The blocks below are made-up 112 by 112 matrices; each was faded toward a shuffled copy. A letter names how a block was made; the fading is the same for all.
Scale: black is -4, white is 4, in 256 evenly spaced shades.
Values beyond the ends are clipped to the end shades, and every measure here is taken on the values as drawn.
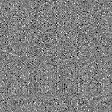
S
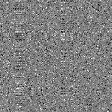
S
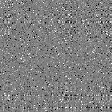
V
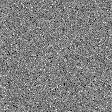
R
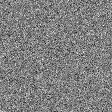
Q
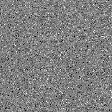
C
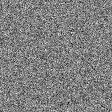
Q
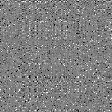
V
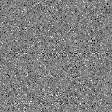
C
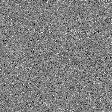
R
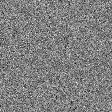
Q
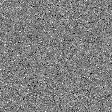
R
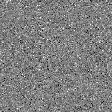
C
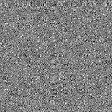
S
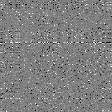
V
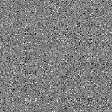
S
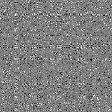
V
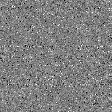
C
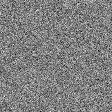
Q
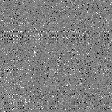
V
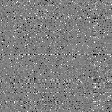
V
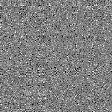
S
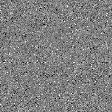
C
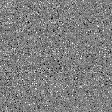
C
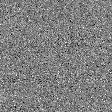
R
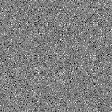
S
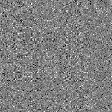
S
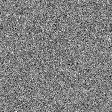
Q
